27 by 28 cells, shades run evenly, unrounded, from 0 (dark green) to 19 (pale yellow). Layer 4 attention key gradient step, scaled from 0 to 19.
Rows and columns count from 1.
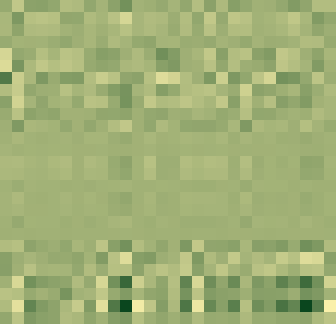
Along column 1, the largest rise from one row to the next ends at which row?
8
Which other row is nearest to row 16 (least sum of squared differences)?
19
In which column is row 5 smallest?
14
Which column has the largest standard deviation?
11
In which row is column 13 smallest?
22
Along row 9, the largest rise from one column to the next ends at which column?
2
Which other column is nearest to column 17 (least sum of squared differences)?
28
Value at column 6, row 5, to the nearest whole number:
14
